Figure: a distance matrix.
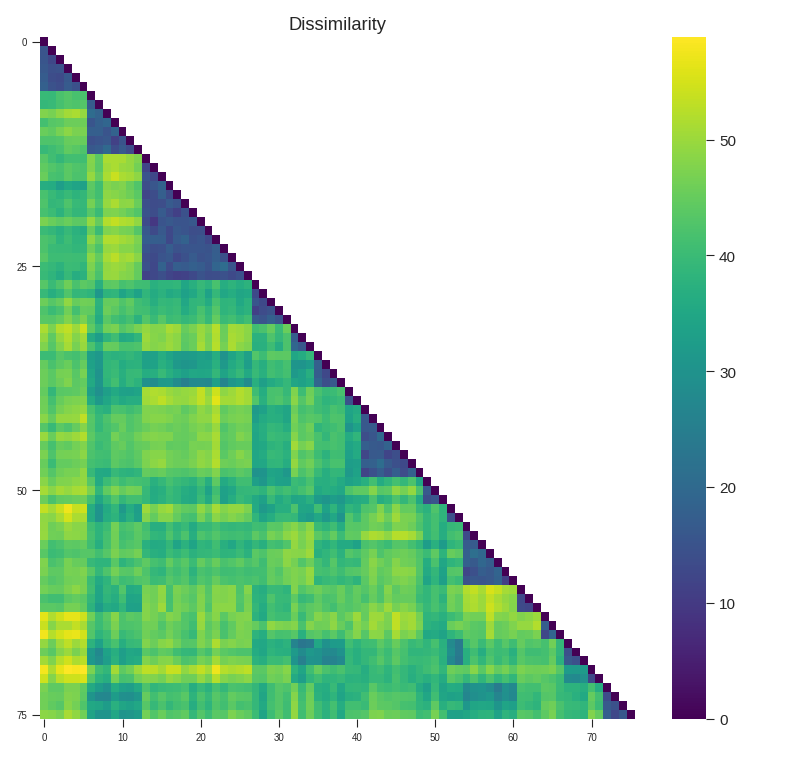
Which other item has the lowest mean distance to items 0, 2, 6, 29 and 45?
1
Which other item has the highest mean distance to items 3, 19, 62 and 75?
70
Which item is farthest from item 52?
3
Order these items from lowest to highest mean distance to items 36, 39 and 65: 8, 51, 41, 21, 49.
51, 49, 8, 41, 21
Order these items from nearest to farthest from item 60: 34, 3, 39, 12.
39, 12, 3, 34
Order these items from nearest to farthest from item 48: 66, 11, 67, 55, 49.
49, 11, 67, 66, 55
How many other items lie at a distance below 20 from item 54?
6
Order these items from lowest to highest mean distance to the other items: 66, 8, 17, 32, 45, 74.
17, 74, 8, 45, 66, 32
